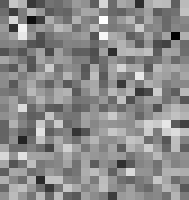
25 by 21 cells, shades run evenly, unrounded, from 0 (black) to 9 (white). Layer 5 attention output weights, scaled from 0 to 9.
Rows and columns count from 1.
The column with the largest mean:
12
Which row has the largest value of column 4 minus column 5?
23
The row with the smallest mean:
6
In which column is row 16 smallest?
21
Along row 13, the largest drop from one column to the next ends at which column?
15
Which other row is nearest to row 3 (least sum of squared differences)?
1
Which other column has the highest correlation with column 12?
2
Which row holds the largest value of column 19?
16
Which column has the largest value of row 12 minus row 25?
13
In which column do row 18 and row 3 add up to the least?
4
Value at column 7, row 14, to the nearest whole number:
3
